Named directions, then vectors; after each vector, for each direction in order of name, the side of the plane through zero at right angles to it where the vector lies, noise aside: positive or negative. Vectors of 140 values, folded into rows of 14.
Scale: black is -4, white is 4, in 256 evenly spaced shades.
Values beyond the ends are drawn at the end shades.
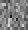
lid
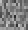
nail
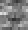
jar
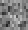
negative, negative, negative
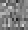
positive, positive, negative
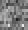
positive, positive, negative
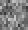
negative, positive, negative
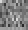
negative, negative, positive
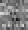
positive, positive, negative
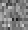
positive, positive, negative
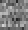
positive, positive, negative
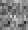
negative, negative, negative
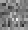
negative, negative, positive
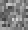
negative, negative, positive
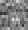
negative, negative, positive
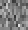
positive, negative, positive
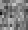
negative, positive, positive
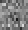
positive, positive, negative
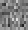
negative, negative, positive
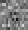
positive, positive, negative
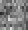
negative, positive, positive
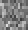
positive, positive, positive
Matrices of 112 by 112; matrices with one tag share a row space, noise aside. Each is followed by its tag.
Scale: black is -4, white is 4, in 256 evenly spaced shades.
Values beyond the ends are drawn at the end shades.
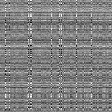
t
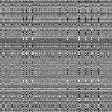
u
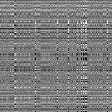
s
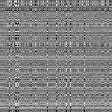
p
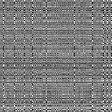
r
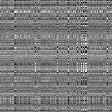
s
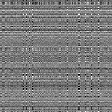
u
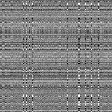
u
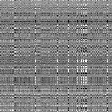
s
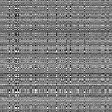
p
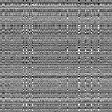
u
